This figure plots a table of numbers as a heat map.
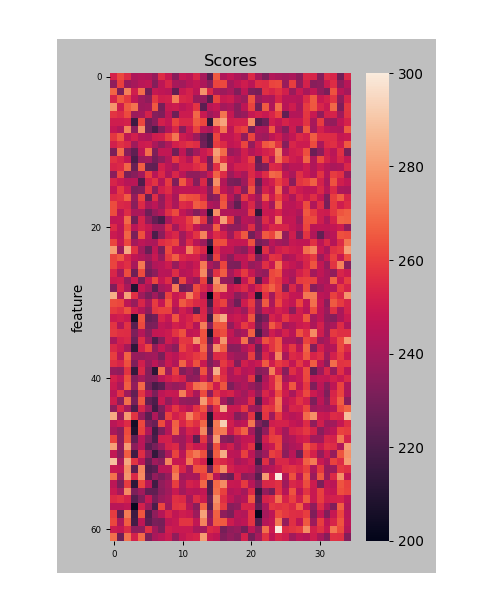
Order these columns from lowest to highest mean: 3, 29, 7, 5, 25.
3, 5, 7, 25, 29
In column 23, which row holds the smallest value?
55
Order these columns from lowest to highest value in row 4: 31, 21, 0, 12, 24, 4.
21, 4, 31, 12, 24, 0
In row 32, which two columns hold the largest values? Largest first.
16, 15
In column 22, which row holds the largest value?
53
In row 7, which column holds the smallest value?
6
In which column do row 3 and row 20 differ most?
9
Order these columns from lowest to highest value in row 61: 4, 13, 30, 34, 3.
34, 30, 3, 4, 13
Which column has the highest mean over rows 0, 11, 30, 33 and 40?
15
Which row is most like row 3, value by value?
8
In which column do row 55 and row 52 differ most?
4
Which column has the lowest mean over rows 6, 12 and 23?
14
